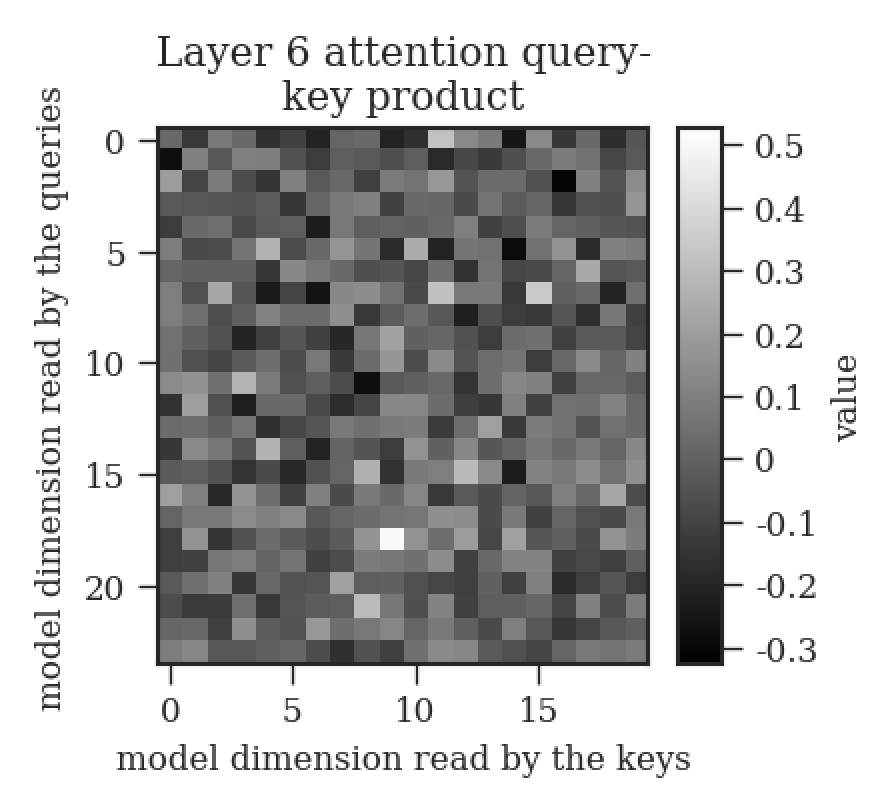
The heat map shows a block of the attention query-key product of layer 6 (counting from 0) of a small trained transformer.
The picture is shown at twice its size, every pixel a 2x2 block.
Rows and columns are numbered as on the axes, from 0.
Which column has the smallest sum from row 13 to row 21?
6
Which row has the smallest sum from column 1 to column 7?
9
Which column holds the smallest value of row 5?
14
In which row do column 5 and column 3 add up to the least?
15
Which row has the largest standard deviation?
7
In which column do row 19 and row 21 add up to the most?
8
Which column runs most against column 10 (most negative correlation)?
11
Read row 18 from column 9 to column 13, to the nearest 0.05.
0.5 0.15 0.05 0.2 -0.1
